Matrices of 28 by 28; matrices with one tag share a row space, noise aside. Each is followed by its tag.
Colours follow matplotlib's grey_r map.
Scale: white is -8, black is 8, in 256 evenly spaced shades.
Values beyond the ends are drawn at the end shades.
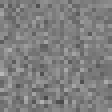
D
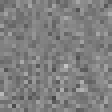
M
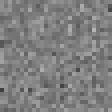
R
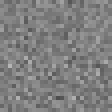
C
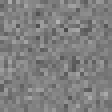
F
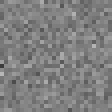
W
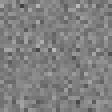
F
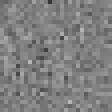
D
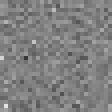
M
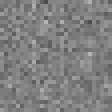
D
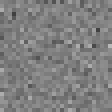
R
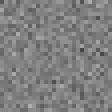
C
